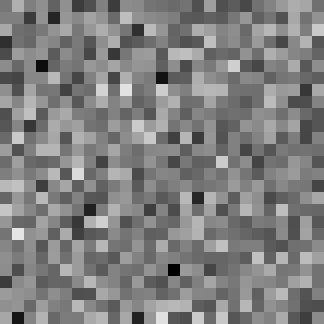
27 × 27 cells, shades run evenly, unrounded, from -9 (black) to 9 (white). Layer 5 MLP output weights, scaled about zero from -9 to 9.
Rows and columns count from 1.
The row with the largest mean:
3
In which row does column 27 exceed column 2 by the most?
27
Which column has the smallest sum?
15
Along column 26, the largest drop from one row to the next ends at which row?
25
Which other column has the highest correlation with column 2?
16
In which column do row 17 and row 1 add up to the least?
17
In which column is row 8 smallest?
26
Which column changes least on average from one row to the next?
20
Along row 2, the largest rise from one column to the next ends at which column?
6
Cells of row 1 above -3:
21
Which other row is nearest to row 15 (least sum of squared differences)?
13
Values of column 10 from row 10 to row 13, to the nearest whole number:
0 2 -2 3
